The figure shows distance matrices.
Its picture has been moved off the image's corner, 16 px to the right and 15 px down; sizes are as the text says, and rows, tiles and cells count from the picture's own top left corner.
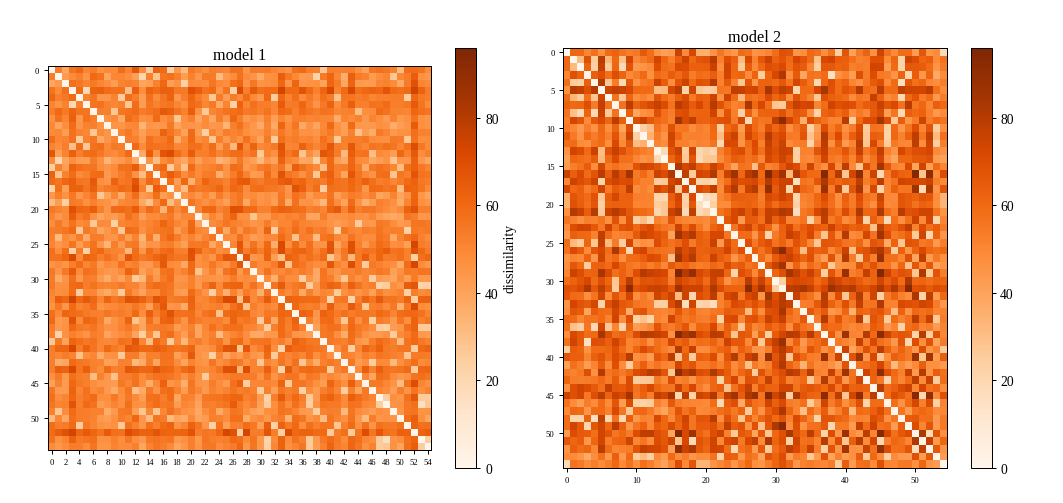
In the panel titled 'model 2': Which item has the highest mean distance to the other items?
31
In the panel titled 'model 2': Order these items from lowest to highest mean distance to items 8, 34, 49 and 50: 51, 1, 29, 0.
0, 29, 1, 51
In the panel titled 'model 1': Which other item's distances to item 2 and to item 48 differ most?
53
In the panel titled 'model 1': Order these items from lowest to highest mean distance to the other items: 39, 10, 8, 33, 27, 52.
8, 10, 39, 27, 33, 52
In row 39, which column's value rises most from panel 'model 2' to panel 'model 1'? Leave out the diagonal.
54
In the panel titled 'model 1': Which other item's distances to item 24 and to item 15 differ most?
35
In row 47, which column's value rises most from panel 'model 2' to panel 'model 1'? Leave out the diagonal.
26
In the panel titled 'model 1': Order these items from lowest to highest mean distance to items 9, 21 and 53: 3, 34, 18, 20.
18, 34, 20, 3
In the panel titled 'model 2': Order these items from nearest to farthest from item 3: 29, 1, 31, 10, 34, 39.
34, 39, 10, 29, 1, 31
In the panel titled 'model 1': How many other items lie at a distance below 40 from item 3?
3
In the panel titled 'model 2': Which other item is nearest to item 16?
45
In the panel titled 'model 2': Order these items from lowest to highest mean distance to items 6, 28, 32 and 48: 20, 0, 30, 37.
0, 20, 30, 37
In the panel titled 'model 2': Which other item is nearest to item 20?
19
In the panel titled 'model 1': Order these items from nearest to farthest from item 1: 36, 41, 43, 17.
36, 41, 17, 43
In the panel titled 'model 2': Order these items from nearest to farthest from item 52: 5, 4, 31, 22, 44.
4, 44, 31, 22, 5
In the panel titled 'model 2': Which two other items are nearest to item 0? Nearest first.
54, 39
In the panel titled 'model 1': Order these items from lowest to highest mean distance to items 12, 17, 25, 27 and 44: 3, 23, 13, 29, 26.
13, 23, 29, 26, 3
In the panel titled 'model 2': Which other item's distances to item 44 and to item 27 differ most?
42
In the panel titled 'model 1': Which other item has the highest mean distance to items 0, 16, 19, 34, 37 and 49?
52
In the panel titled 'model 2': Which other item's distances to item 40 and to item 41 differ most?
9
